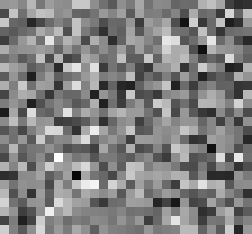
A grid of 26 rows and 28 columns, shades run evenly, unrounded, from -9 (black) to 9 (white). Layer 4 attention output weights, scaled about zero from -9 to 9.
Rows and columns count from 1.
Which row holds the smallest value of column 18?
23
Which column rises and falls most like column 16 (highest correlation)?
8
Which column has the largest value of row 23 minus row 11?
1
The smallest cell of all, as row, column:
20, 9
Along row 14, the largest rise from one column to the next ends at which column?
28
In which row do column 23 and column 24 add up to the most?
21
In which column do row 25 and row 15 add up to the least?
3
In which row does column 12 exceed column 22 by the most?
16
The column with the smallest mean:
27
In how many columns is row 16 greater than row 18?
17
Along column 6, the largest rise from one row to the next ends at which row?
24
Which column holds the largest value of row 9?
15
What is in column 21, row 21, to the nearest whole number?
5
